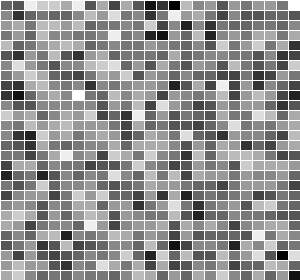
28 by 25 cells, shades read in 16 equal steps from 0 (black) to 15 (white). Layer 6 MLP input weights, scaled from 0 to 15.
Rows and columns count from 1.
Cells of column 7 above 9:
6
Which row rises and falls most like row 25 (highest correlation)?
17
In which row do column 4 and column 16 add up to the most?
14
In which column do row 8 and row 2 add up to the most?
10
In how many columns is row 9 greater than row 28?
11
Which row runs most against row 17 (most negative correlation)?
2
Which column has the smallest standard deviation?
18
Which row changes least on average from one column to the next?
19
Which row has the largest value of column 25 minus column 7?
26
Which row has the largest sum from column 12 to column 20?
28
